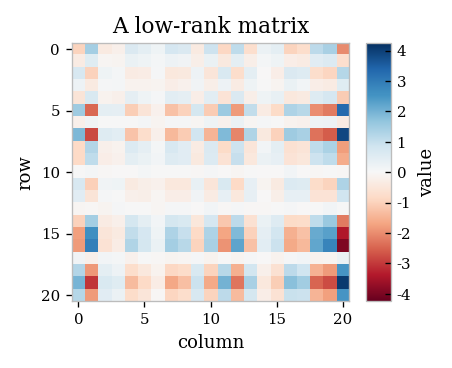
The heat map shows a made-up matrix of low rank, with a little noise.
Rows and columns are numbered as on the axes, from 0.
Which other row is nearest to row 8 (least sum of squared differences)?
9
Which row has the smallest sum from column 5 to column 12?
19
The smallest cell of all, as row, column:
16, 20
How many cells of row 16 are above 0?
12
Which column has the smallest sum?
1
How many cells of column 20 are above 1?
7
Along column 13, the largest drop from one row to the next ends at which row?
8
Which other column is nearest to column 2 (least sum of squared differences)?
3
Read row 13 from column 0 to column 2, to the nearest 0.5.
0 0 0
